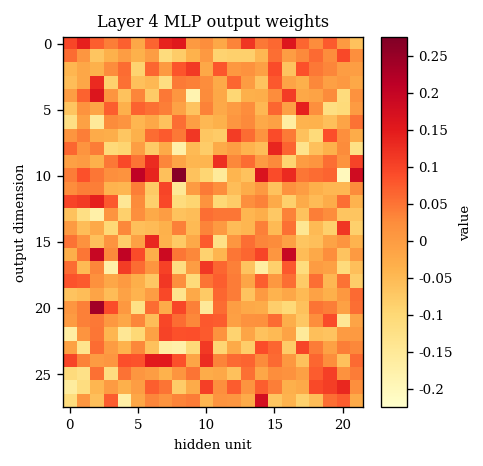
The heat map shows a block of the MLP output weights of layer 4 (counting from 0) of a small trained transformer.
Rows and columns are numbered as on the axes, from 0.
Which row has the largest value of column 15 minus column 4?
8
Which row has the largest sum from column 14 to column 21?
10
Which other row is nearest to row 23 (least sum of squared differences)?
1
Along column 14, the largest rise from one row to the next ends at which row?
18
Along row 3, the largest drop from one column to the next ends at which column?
3
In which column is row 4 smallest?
9
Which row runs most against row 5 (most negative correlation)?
14
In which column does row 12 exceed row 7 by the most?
2
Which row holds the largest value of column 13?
0
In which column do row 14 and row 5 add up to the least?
19
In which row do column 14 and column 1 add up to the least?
17
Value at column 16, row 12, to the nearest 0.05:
-0.1
